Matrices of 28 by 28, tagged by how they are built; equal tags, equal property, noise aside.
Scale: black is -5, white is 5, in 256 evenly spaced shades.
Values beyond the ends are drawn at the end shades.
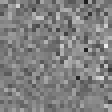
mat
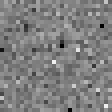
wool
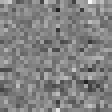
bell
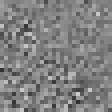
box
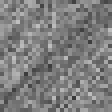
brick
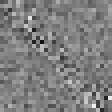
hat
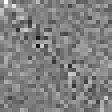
hat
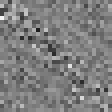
hat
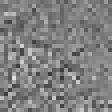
box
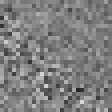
box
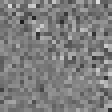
mat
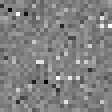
wool
